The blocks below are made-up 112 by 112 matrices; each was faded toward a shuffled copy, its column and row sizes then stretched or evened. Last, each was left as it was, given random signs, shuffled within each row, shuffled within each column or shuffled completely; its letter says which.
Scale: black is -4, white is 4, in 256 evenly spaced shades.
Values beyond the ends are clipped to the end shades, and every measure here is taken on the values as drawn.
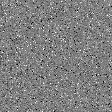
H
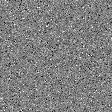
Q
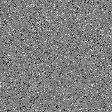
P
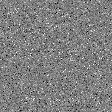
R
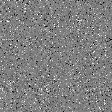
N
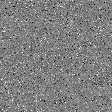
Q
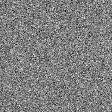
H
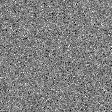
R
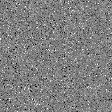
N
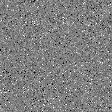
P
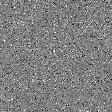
P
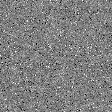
R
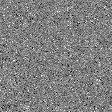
N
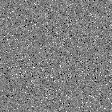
P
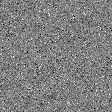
Q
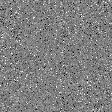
H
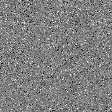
P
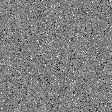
H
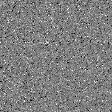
P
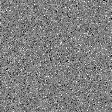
H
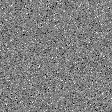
Q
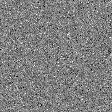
H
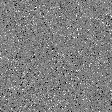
Q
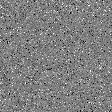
R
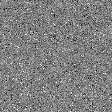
P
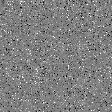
N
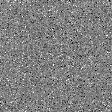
N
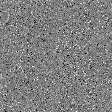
H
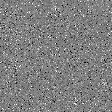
N
